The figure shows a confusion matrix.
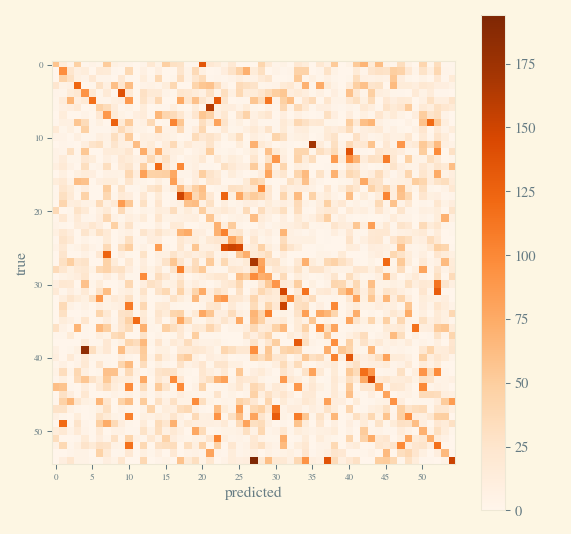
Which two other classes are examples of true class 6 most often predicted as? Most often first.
21, 48
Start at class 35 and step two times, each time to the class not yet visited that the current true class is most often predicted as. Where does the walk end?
47
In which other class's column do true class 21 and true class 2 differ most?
53
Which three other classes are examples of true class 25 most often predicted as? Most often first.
24, 23, 14
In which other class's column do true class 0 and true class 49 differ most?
20
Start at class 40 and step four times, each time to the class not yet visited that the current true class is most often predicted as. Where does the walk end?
52
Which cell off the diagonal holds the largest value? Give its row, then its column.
54, 27
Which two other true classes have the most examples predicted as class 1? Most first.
49, 44
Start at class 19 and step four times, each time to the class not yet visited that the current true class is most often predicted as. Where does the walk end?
28
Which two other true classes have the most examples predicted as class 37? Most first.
54, 46
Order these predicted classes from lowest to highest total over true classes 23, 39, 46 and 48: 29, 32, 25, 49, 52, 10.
49, 32, 52, 29, 25, 10
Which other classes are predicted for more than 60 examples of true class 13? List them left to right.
30, 38, 40, 41, 45
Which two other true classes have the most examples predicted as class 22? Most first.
5, 51
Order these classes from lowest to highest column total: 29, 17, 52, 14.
14, 29, 17, 52
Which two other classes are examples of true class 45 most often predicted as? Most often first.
40, 27
